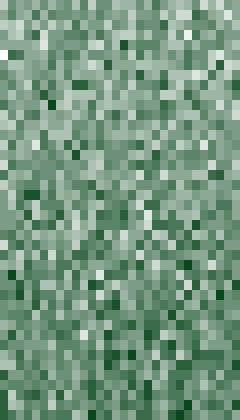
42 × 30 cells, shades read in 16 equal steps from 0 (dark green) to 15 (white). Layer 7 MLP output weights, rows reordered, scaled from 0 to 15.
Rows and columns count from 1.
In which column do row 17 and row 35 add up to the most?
13
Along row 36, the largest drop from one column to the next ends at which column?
21
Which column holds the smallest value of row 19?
12
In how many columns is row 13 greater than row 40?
18
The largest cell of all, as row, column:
6, 1
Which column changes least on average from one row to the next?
29
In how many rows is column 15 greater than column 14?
23
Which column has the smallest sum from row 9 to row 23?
7
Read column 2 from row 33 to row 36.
8 2 6 7
